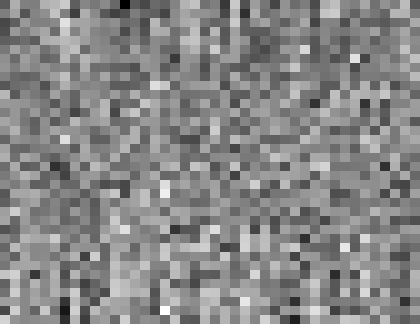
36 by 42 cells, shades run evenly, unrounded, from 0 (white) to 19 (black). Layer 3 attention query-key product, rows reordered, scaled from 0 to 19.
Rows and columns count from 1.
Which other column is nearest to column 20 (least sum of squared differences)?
19
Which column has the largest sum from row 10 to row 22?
6
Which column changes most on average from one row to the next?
17
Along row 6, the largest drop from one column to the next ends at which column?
22
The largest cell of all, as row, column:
1, 13
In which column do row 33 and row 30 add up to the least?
12
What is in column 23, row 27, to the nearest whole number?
8
